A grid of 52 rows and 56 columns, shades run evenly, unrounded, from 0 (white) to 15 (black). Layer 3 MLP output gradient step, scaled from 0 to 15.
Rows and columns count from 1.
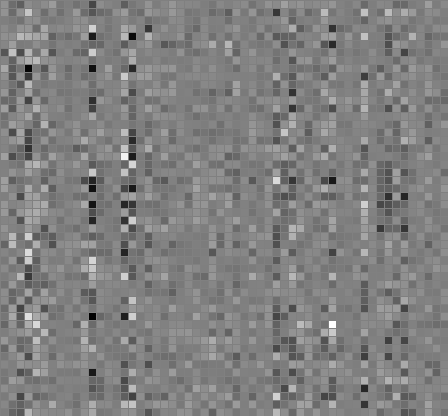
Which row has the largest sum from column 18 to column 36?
31
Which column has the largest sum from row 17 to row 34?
17
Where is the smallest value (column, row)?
42, 41
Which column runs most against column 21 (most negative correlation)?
26
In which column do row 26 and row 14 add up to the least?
46
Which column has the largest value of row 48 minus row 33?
12
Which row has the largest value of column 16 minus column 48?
40
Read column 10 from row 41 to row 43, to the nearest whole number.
9 7 8
